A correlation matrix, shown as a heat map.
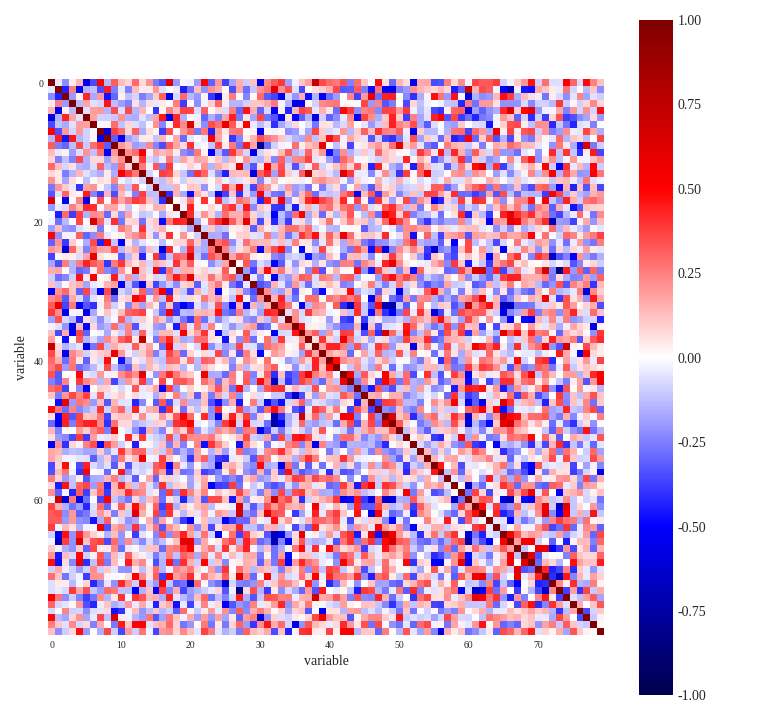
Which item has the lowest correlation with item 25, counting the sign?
72
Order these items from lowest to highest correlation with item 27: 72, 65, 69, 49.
65, 72, 49, 69
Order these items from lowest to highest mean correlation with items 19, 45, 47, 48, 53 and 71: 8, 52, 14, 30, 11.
52, 8, 30, 14, 11
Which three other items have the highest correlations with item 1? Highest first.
60, 32, 8
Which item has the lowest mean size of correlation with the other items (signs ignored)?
14
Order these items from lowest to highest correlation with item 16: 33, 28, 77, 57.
33, 77, 28, 57
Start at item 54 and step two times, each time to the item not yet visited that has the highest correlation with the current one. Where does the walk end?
37
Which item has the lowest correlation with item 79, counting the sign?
56
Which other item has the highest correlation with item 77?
9
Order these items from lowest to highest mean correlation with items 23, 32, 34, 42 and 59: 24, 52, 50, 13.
50, 52, 24, 13
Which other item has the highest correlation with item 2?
46
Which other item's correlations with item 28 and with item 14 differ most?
32
